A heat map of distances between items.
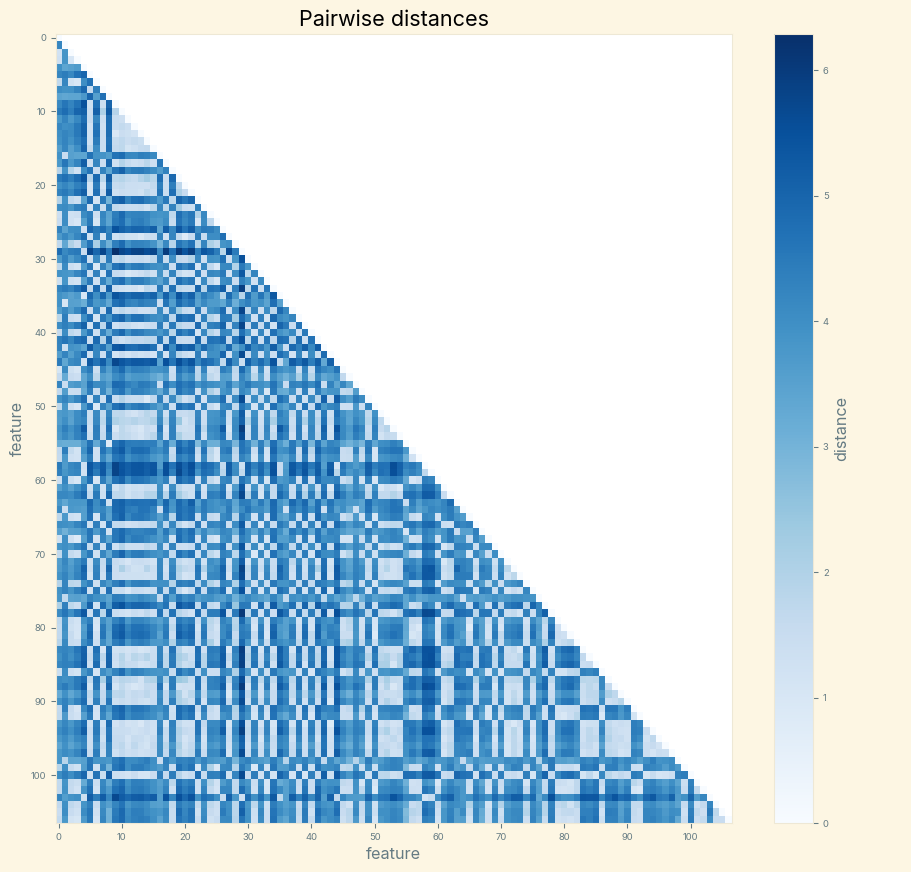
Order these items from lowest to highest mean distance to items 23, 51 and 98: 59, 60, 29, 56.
60, 56, 59, 29
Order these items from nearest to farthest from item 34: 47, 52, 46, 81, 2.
52, 46, 2, 47, 81
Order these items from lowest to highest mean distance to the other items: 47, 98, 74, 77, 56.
74, 56, 77, 98, 47
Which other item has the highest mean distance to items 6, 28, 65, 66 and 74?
29
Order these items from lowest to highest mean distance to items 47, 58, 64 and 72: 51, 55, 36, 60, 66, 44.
36, 44, 51, 66, 55, 60
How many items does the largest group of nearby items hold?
49
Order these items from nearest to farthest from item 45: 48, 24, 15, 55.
24, 48, 55, 15
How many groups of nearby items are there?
5
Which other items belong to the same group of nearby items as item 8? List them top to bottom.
55, 63, 67
